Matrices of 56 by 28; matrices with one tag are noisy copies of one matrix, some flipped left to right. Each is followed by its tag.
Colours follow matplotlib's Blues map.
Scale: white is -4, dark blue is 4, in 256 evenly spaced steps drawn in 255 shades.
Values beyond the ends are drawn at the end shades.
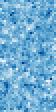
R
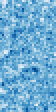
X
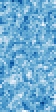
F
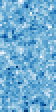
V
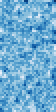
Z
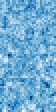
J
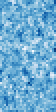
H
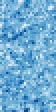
V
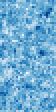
R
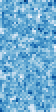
Z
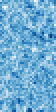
V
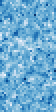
H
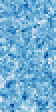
J
